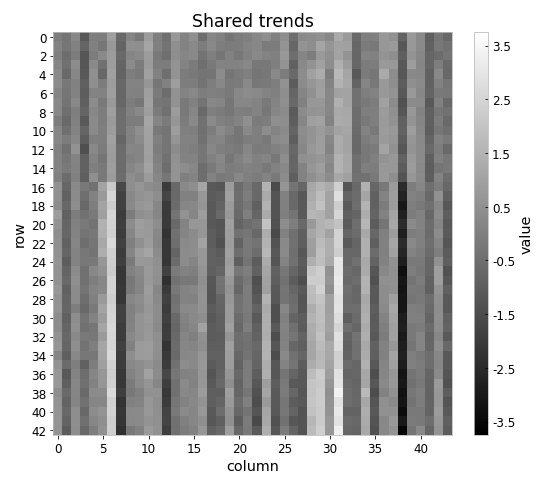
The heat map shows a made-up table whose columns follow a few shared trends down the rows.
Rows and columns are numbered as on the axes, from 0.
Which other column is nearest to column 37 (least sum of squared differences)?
30
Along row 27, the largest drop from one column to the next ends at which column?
7
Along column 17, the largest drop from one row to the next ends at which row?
16
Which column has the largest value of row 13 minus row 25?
38
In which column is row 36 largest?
31
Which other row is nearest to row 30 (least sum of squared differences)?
17
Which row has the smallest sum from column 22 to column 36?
41
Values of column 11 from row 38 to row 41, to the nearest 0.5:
0.5 0.5 0.5 0.5
